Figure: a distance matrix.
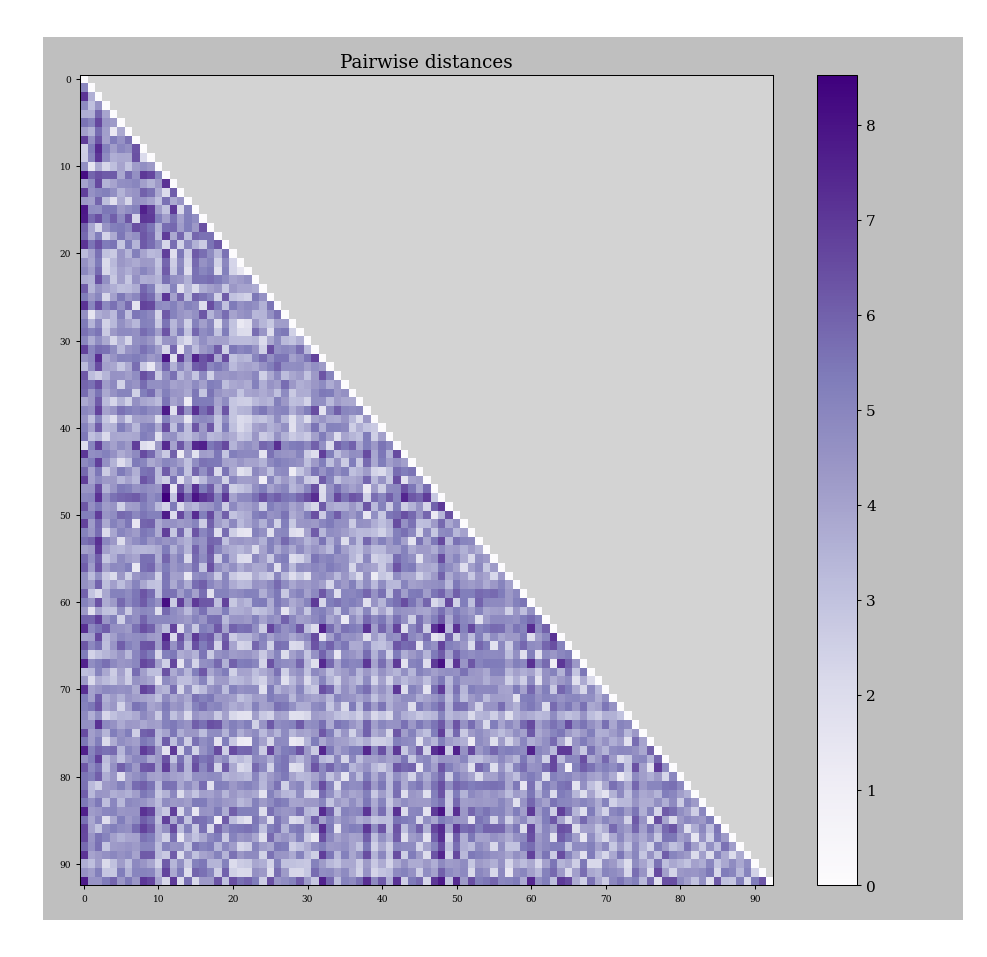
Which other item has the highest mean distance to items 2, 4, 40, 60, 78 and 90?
11
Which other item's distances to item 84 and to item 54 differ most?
15
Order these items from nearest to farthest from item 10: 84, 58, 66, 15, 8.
66, 58, 84, 15, 8
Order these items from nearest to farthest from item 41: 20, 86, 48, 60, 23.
86, 20, 23, 60, 48
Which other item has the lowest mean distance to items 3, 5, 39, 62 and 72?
80
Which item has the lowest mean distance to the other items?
73
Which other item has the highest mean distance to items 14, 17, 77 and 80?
48
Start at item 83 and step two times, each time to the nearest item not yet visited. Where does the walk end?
71
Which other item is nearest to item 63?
67
